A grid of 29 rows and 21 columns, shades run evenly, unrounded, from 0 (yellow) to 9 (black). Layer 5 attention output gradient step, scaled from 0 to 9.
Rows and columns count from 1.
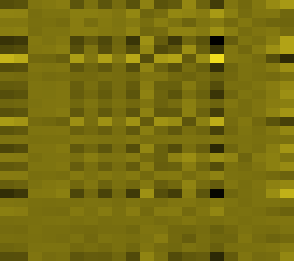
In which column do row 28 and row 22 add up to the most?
16
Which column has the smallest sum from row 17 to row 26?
21
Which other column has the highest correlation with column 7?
17
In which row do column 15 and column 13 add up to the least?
7
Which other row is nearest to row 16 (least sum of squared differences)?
23
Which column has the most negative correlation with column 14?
18
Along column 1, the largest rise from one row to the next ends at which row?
8
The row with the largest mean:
5
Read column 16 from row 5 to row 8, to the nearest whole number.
9 7 0 7
